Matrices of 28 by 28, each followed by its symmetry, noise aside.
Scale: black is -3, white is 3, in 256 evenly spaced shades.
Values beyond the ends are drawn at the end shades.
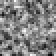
no symmetry.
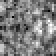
mirrored top to bottom.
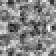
mirrored top to bottom.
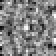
mirrored top to bottom.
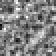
symmetric.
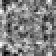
mirrored top to bottom.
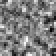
no symmetry.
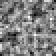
symmetric.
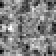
mirrored top to bottom.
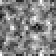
mirrored top to bottom.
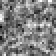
no symmetry.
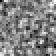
symmetric.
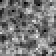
symmetric.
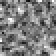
symmetric.
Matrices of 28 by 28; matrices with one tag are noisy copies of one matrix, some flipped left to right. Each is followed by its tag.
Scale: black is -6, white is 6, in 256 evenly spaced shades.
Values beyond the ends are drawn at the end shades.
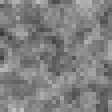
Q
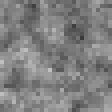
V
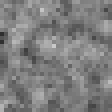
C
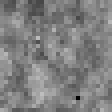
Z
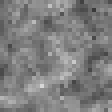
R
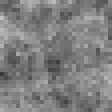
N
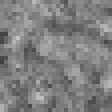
C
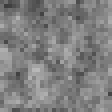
Z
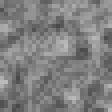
C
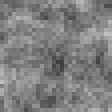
N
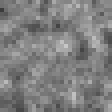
C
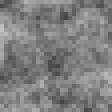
N
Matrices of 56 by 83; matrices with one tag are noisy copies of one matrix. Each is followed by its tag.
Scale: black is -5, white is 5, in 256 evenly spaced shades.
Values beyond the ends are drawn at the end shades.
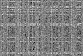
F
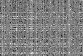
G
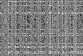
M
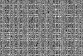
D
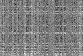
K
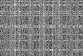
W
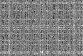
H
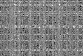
W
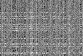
G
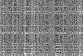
K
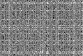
H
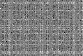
H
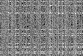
M
